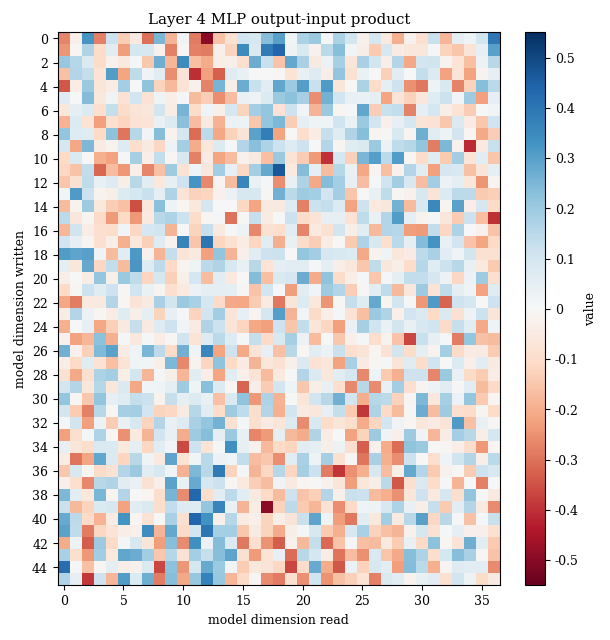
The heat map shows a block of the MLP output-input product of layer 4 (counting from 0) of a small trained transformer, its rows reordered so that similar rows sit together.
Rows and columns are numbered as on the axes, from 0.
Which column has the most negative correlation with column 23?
13
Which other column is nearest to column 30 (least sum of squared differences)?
32
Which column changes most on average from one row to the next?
18
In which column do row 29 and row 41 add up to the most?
12
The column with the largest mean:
30
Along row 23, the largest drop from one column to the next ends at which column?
19
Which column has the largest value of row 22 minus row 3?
11
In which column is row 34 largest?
14
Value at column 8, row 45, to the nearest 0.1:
-0.3
